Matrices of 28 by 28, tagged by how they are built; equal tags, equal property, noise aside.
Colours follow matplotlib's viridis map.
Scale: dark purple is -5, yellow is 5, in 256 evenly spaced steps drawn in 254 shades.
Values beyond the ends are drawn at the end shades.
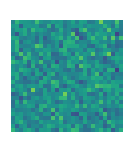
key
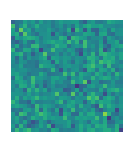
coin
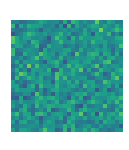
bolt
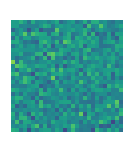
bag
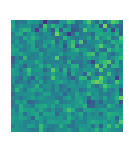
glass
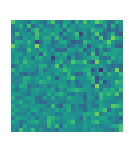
glass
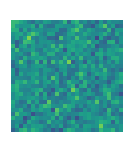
bolt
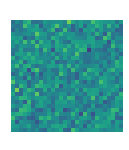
bolt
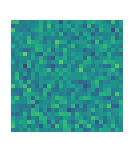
bag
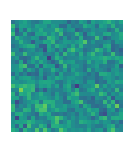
key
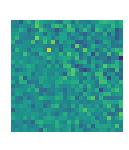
glass
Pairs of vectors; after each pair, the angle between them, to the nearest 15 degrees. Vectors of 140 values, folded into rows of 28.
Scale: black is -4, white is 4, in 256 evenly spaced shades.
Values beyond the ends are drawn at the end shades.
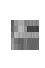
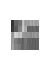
45 degrees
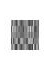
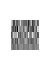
105 degrees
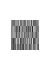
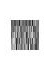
135 degrees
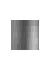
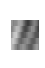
90 degrees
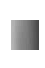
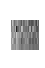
60 degrees
